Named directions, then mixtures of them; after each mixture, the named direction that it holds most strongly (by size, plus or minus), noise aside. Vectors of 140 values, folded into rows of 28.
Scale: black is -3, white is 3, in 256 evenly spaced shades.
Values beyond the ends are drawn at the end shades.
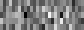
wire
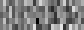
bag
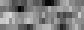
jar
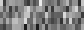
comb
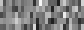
comb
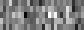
wire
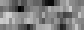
jar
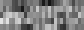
jar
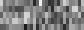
comb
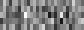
wire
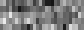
jar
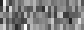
comb
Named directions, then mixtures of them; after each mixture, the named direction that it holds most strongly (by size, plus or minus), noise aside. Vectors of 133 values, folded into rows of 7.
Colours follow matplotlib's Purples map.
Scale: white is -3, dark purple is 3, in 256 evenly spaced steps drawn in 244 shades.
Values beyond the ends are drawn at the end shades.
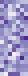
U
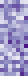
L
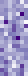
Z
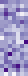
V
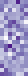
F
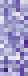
L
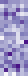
V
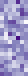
F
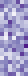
F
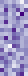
Z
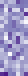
F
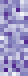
V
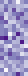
F
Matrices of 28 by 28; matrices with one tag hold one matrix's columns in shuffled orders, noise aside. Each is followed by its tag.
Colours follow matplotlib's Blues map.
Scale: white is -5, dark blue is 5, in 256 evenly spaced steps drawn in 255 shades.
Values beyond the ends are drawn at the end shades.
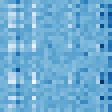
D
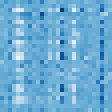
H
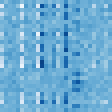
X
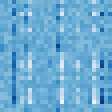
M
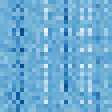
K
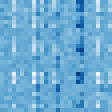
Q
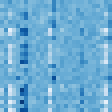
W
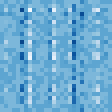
H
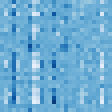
M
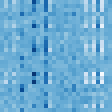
Q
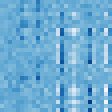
W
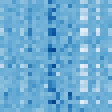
K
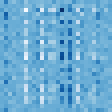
H
